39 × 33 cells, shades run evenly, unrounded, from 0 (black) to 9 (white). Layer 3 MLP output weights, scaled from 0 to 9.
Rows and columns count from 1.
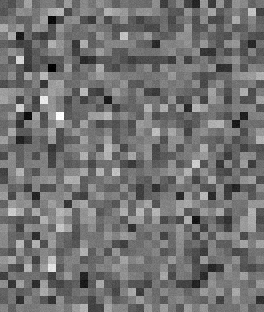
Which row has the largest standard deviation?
15
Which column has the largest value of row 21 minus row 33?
25
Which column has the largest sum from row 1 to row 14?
30
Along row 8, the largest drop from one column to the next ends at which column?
4
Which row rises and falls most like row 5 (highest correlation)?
38
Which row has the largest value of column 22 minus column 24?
17
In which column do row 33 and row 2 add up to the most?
7
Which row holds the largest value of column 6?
13
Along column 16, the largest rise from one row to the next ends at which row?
5
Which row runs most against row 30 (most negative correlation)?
21
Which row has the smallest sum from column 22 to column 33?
34
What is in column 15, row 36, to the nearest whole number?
3
